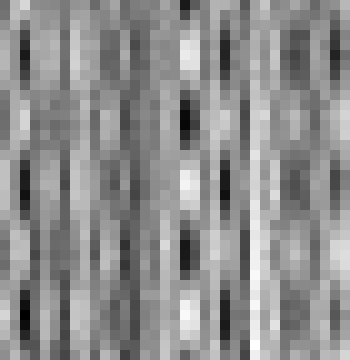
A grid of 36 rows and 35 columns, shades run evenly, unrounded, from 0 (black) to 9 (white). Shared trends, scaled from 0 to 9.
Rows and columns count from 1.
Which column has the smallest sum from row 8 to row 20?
14
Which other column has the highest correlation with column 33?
26
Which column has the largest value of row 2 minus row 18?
3
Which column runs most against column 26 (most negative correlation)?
4
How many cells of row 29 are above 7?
1
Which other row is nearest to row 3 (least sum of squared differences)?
9
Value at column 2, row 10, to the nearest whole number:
6
